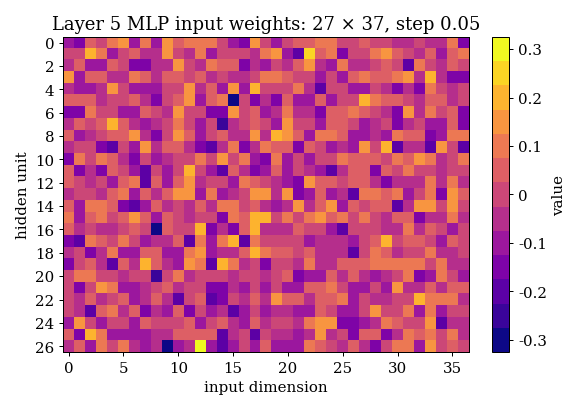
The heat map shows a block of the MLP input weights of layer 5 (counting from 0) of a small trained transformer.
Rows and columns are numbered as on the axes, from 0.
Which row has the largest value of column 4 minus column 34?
7
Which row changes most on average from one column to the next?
9
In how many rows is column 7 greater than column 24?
7
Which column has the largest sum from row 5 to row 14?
10
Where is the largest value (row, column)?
26, 12
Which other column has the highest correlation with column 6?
0
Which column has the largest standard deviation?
14
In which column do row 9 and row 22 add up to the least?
13
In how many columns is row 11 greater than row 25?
12
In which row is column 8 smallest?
16
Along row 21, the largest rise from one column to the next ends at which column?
30
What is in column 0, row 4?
-0.05
